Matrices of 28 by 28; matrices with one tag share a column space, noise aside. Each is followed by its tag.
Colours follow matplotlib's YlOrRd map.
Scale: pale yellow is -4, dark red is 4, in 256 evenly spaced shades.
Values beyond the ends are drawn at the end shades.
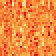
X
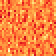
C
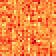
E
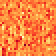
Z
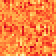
X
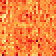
E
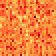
E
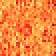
X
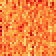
X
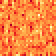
X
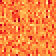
C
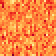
X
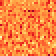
C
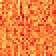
E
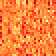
C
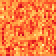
Z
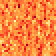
Z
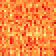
Z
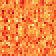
C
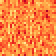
C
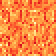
C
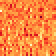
Z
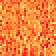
Z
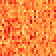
C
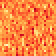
Z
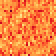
C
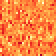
C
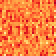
C
